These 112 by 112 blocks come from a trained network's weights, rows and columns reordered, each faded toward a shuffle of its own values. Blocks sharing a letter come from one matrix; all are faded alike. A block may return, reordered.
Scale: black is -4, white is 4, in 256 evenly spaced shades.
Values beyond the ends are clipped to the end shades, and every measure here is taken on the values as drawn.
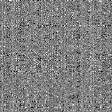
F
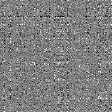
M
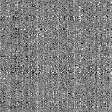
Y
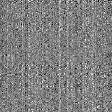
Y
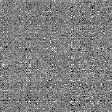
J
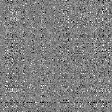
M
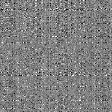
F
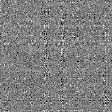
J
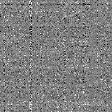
J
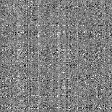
Y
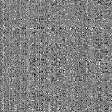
F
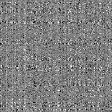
F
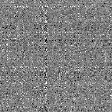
J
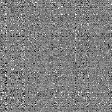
J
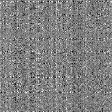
Y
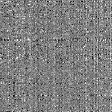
Y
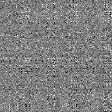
J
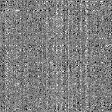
Y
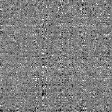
J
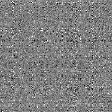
J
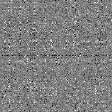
M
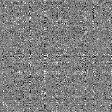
J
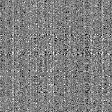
Y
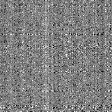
Y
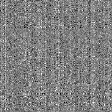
Y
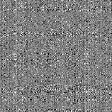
F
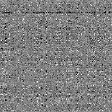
M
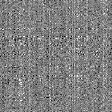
Y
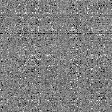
M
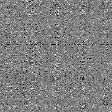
M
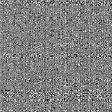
F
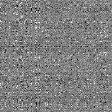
J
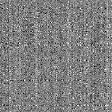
Y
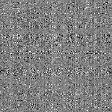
F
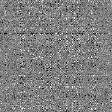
M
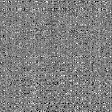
F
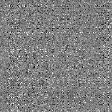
J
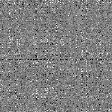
M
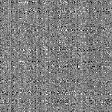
F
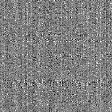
Y
